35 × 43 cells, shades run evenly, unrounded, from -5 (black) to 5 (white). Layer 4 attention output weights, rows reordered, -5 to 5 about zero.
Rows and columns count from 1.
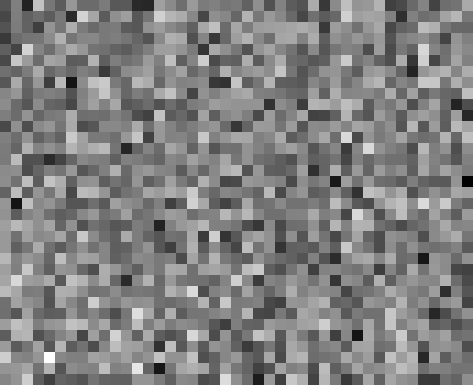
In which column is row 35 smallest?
24
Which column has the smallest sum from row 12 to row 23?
26
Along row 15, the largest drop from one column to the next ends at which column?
3
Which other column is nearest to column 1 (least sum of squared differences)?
36
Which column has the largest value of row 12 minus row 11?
43
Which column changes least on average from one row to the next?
1
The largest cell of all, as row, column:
33, 5
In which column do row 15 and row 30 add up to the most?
2
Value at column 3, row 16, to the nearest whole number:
-2
